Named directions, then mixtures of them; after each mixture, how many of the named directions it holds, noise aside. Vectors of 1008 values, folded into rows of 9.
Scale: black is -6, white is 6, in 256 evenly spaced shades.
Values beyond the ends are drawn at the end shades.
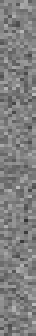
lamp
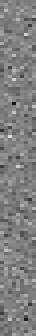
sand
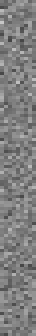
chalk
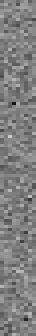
two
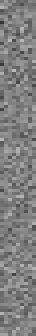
one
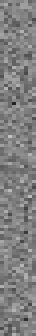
two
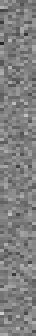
two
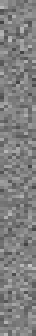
one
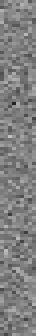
three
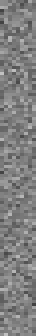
two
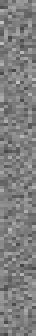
one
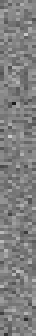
three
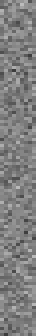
two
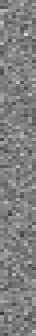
two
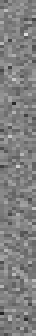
two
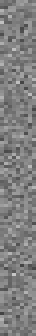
one
